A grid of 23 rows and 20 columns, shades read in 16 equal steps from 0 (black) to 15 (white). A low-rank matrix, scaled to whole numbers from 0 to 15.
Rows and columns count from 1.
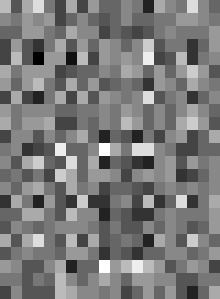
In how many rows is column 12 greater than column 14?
10
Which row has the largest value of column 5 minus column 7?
5
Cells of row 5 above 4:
14
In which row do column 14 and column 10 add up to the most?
12
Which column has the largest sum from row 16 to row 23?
20
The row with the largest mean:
21
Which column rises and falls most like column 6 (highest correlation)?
11
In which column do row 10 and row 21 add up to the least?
7
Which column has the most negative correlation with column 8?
15
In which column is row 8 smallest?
4
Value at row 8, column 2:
10
